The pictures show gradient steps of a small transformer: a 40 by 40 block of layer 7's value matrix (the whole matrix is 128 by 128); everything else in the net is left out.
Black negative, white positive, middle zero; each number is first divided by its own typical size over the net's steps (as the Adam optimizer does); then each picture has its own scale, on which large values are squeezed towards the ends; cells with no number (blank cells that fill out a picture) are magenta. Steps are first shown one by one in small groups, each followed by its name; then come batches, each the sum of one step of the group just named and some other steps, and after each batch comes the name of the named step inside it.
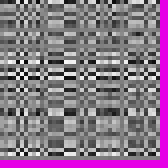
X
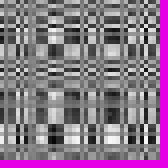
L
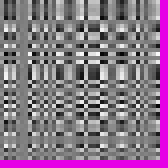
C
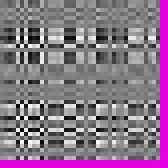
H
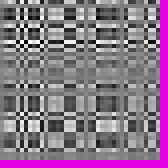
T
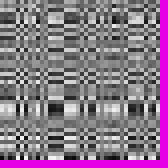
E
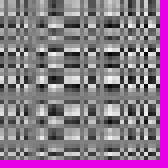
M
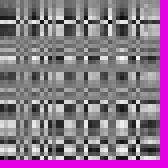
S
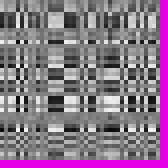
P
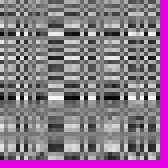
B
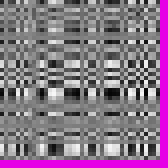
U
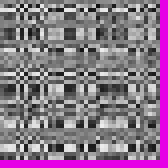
E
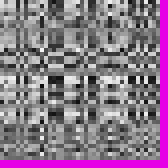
M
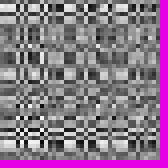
H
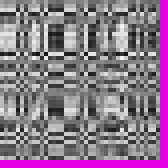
P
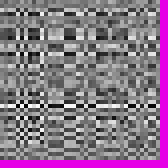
H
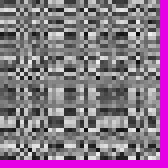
X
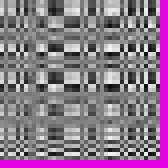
M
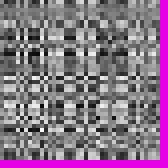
H
